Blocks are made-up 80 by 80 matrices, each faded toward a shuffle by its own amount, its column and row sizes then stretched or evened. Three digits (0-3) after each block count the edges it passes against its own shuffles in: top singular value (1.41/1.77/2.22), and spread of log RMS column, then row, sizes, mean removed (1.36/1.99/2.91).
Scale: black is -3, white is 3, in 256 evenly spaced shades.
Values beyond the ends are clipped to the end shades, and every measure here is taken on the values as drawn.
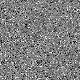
1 0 1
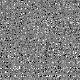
1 2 2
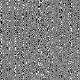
0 3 0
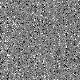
0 2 0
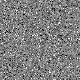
0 1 1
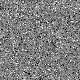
0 0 0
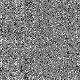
1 2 0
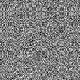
3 0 0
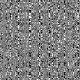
3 3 0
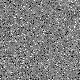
0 0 0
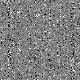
1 2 0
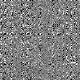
1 3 2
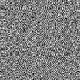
3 1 0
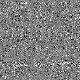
1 1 2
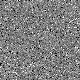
0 0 1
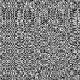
3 1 1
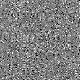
2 1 0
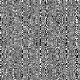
3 3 1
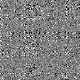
2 2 2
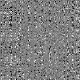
2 3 1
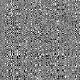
3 3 2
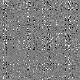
0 3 2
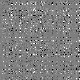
0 3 3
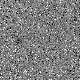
0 1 1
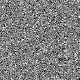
1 1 0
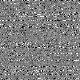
0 0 3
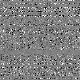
1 1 3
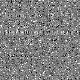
2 1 1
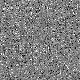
1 0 0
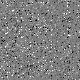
0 1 1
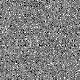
1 0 1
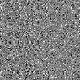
2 1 1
